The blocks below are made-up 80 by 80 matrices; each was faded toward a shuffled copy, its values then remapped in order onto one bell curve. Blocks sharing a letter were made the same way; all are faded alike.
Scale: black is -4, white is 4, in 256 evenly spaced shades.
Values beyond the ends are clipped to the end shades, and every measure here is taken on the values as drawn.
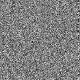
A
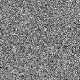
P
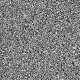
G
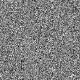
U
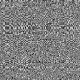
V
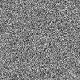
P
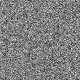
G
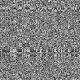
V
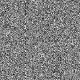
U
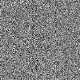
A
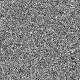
G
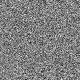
G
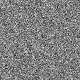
G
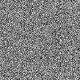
U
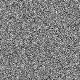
G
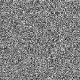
P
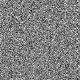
A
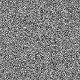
P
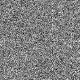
U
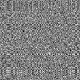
V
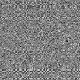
V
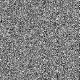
A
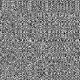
V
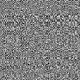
V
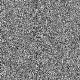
U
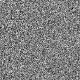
U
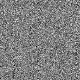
A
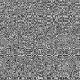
V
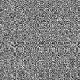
V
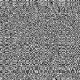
V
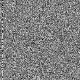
U
